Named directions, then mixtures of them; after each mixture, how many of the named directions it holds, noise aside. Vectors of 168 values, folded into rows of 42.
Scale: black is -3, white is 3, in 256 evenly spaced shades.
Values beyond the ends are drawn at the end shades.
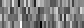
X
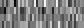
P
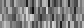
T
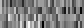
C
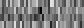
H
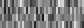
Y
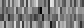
one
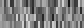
three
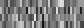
three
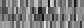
three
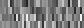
three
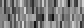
two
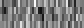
four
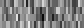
four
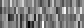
one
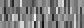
two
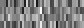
three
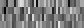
two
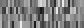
four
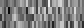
two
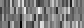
two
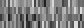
four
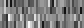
two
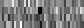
two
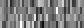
three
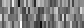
one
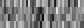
four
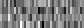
three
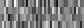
three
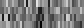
three
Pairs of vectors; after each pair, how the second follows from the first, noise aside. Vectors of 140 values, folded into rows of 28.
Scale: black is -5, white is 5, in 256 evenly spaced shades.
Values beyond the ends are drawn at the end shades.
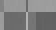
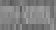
wrapped around, negated, shrunk.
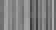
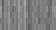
reversed, negated, shrunk.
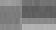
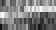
wrapped around, scaled up.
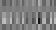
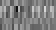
reversed.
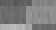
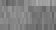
reversed, shrunk.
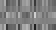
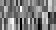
wrapped around, scaled up.
